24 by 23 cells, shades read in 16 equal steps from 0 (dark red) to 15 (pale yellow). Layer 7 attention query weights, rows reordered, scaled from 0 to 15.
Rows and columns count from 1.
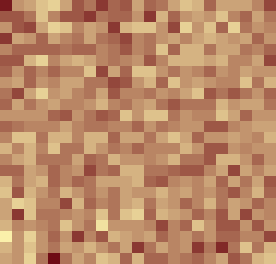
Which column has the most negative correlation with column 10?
5
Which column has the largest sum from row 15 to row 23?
3
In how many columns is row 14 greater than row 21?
7
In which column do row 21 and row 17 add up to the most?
9
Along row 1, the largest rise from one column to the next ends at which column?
2
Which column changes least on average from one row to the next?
4
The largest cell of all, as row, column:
22, 1
